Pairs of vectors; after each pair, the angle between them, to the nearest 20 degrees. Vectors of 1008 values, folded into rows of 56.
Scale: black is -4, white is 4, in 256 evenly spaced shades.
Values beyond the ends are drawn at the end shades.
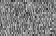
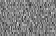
120 degrees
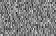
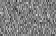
140 degrees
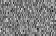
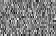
60 degrees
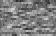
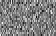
100 degrees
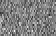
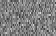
120 degrees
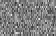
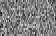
100 degrees
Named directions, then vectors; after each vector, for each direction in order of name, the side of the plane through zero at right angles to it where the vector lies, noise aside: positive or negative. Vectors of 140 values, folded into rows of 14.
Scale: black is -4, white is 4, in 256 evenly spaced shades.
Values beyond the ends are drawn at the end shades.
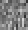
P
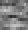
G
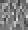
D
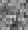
negative, negative, positive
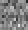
negative, positive, positive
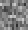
positive, negative, positive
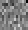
negative, positive, positive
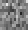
positive, negative, negative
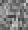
positive, positive, negative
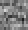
negative, positive, negative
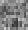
negative, negative, positive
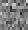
positive, negative, negative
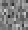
negative, positive, negative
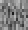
negative, negative, negative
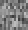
positive, positive, negative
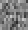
negative, negative, positive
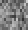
positive, positive, negative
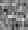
positive, negative, positive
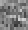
negative, negative, positive
